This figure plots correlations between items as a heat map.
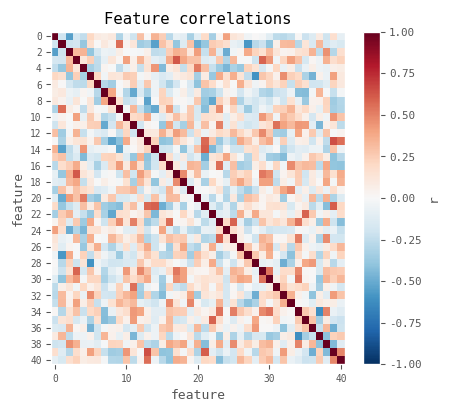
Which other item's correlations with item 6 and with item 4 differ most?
20
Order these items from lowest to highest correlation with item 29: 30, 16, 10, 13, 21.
21, 16, 13, 10, 30
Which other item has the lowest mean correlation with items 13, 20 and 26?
1
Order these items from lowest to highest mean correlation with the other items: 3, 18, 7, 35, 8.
7, 8, 35, 18, 3
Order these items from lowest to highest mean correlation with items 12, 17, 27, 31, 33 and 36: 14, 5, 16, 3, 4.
5, 14, 4, 16, 3
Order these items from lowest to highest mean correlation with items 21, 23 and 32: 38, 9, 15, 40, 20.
15, 20, 38, 40, 9
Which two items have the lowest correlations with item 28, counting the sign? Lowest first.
5, 32
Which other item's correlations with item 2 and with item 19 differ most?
27
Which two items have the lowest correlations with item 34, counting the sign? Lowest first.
37, 7
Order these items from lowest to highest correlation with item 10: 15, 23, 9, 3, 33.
15, 9, 23, 33, 3
